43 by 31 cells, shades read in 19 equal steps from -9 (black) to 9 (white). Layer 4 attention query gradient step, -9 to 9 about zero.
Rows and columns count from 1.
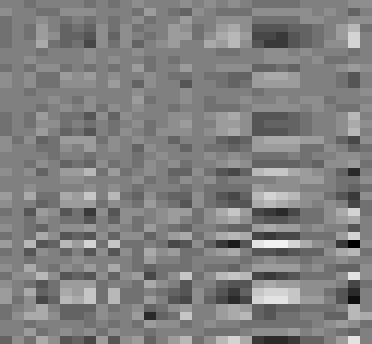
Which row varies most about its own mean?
31
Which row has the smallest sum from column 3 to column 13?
27
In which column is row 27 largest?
30
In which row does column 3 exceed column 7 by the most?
40
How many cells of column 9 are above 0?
12
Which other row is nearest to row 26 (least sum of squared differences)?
36
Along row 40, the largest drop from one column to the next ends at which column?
13
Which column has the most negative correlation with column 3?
29
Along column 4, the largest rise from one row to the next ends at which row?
39
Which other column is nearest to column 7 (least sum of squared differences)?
1
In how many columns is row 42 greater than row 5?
13
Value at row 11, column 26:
0
